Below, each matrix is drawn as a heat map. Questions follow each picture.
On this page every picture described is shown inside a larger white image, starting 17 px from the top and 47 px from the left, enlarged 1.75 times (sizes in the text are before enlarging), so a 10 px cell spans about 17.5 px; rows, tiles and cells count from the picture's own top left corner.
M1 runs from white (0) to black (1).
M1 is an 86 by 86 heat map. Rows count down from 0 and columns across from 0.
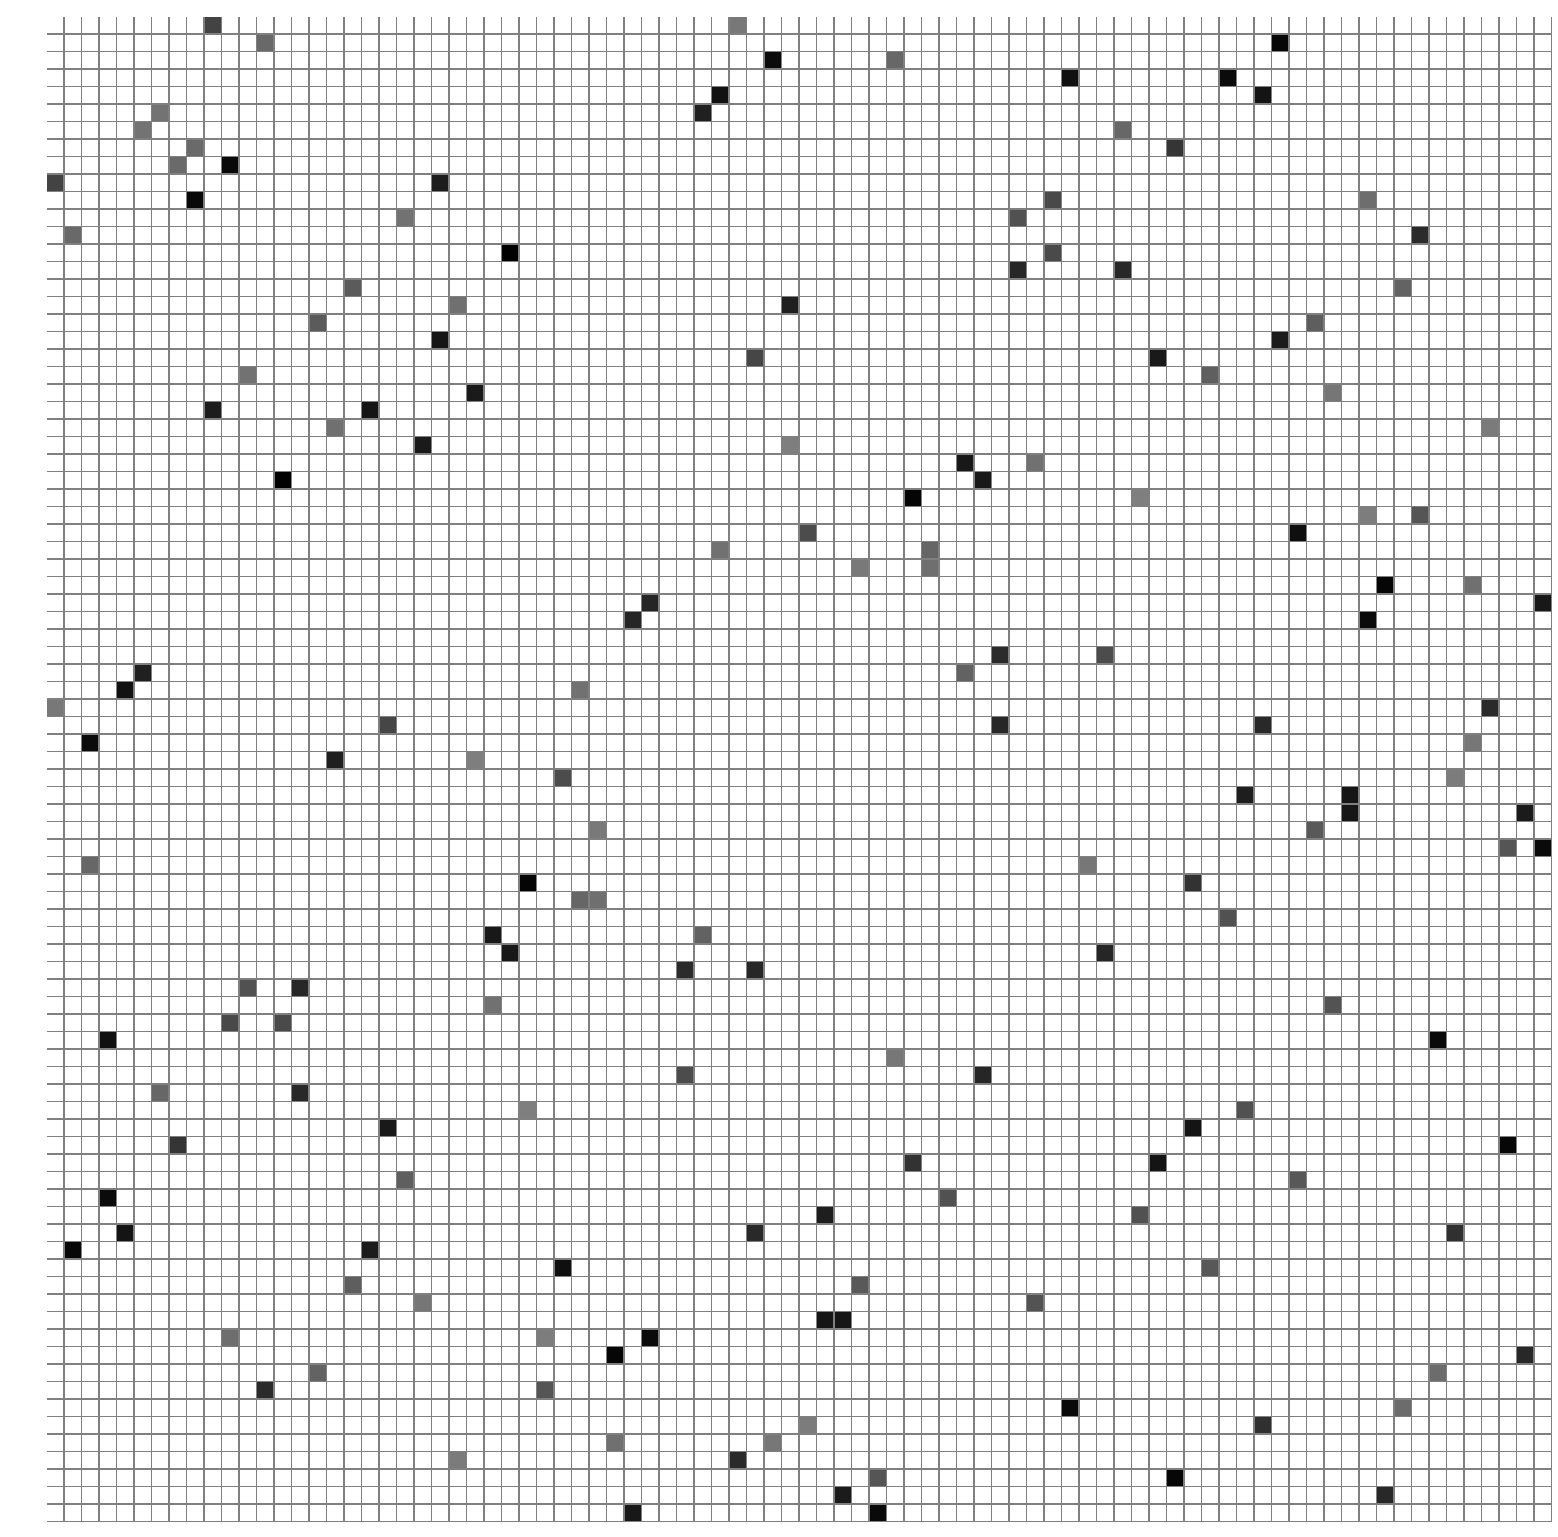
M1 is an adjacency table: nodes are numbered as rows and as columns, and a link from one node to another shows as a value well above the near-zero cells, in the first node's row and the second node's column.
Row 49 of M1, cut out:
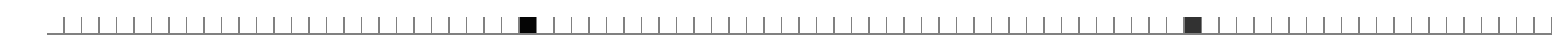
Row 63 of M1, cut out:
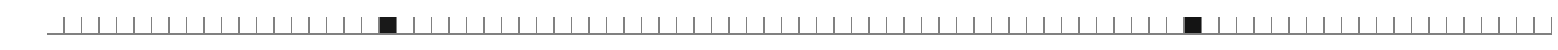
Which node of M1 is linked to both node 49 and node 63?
node 65
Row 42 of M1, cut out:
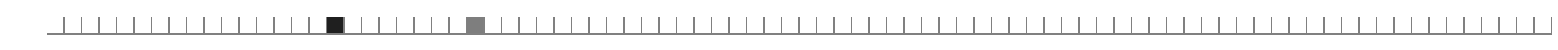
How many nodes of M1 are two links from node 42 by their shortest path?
2
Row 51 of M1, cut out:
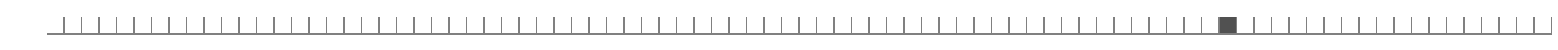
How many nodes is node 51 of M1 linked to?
1
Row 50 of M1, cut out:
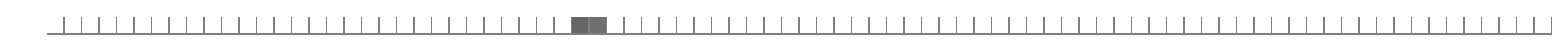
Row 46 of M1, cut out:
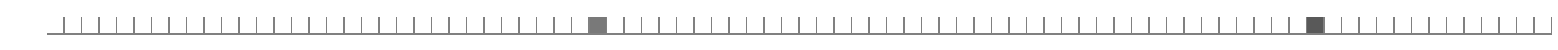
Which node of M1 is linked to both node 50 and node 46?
node 31
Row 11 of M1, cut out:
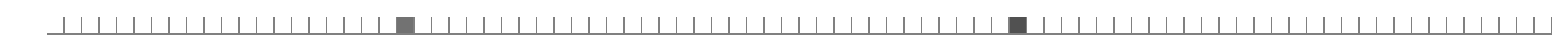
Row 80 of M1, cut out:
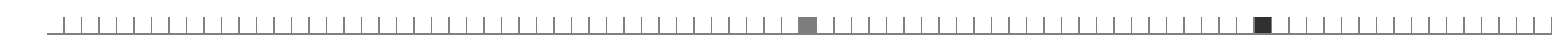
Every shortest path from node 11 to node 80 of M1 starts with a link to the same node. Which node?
node 20
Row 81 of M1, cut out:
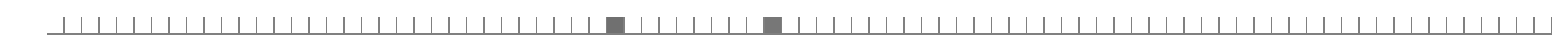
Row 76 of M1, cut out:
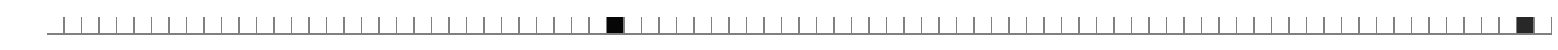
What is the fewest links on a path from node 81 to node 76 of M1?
2
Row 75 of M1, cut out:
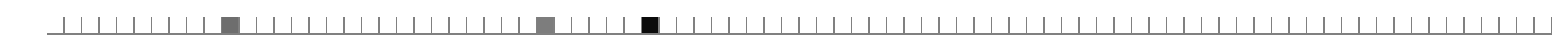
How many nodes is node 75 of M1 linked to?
3
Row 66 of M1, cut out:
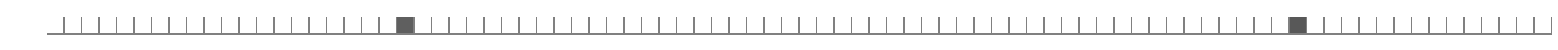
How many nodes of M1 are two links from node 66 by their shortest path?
2
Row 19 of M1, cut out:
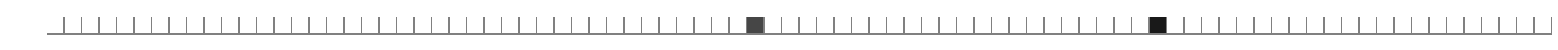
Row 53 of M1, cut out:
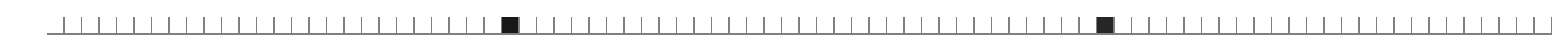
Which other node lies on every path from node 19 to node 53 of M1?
node 40
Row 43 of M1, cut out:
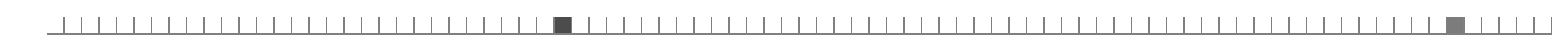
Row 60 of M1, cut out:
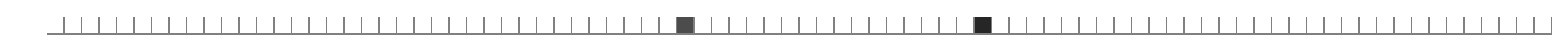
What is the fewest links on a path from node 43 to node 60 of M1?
6
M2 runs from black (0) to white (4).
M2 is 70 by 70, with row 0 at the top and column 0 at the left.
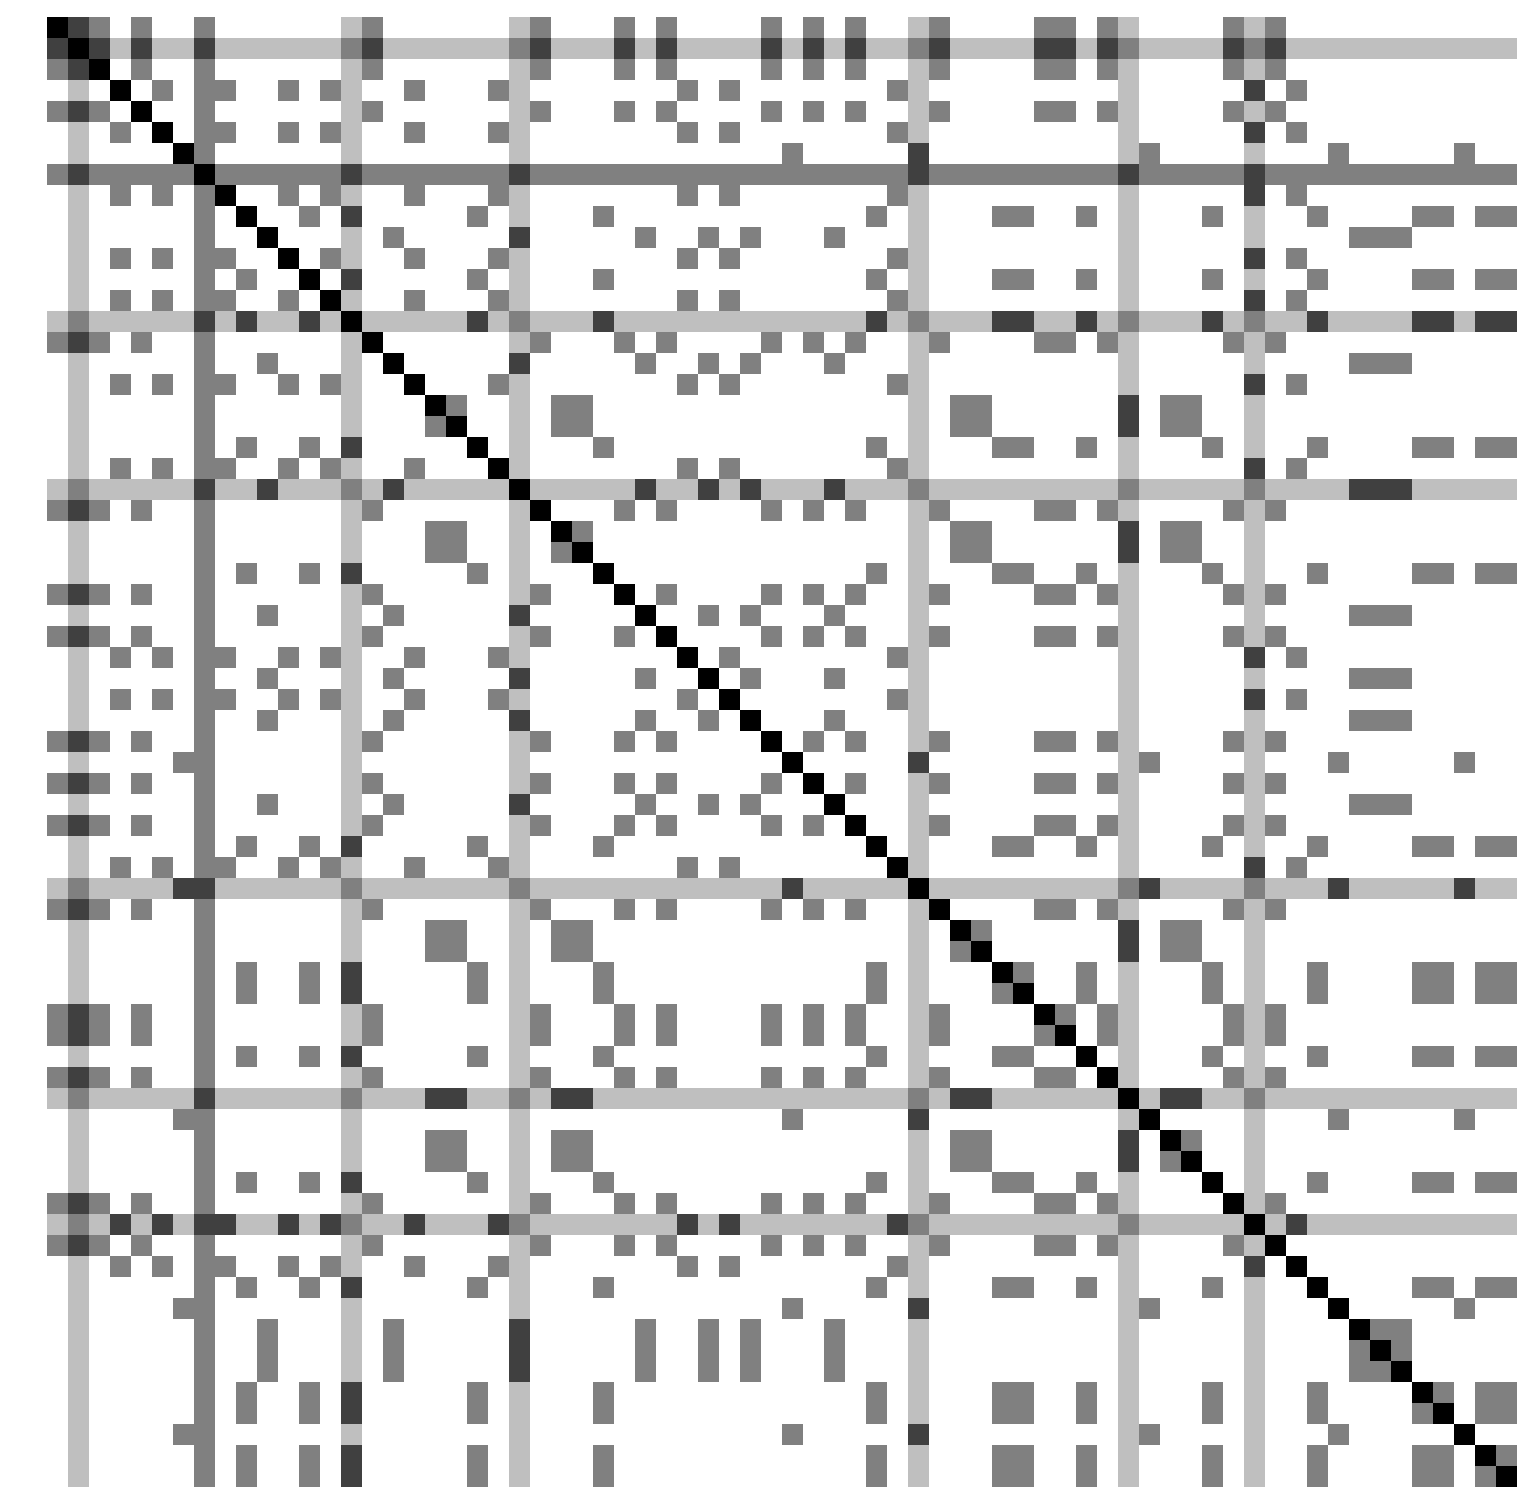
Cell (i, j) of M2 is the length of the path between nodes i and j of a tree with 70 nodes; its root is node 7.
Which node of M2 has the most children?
1
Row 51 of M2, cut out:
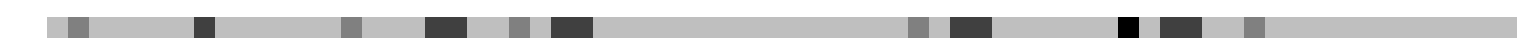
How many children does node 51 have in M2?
8
